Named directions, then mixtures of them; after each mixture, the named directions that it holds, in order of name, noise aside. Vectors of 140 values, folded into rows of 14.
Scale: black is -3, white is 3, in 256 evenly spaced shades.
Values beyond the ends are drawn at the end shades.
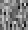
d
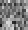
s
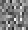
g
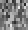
d, g, s.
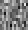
d.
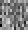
d, s.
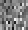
d, g.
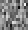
d, g, s.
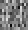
d, g.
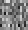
d, g, s.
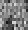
s.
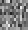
d, g, s.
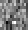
d, s.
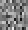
g.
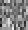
d, s.
